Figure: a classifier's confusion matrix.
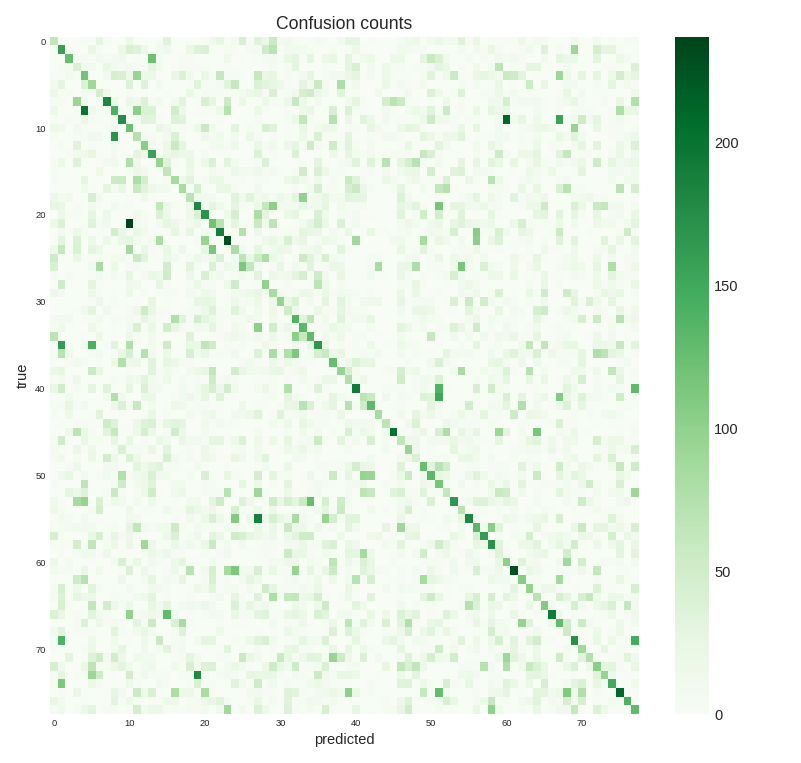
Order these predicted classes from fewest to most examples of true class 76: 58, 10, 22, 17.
17, 10, 22, 58
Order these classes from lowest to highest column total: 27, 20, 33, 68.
68, 20, 33, 27
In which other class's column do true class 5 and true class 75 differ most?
51
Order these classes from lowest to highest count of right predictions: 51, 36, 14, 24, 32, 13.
36, 24, 14, 51, 32, 13
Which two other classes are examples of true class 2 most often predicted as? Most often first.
13, 50
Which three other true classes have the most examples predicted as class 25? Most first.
26, 22, 71
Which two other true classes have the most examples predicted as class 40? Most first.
23, 62
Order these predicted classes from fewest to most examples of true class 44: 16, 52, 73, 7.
73, 52, 16, 7
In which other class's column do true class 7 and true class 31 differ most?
3
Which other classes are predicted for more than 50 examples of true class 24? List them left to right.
1, 10, 21
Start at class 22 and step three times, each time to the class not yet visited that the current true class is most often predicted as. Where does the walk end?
12
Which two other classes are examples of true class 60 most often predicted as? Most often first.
68, 37
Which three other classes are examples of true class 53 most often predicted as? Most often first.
34, 4, 3
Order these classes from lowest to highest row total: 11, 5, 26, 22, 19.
11, 5, 22, 26, 19
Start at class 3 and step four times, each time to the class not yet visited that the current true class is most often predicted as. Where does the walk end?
4
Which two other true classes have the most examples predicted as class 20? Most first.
23, 75
